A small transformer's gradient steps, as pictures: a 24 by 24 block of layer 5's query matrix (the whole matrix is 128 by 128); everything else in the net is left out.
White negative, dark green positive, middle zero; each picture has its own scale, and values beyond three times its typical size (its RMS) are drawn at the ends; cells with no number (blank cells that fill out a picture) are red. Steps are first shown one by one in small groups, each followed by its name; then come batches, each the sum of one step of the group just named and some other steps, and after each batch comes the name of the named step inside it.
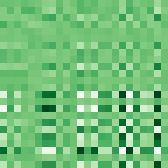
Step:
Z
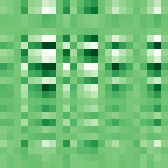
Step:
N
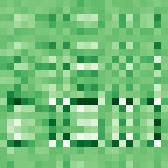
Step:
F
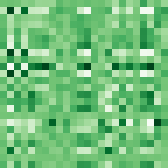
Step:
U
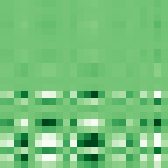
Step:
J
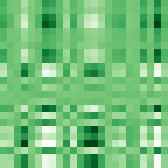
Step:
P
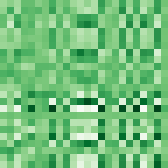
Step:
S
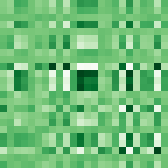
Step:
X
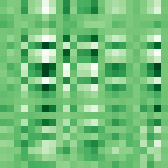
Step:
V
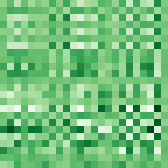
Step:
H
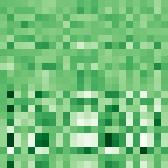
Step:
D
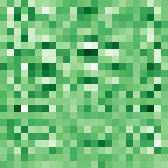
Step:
N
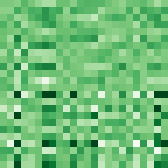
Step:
Z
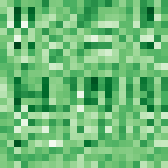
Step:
S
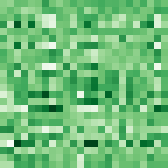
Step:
S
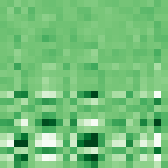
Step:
J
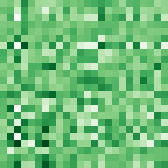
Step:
D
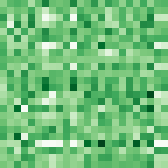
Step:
U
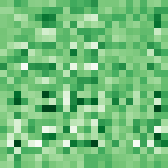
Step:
F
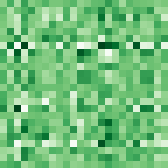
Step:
D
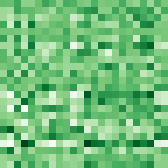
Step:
H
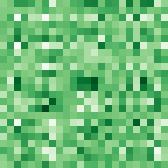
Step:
Z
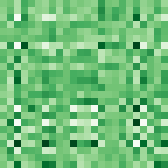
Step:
S
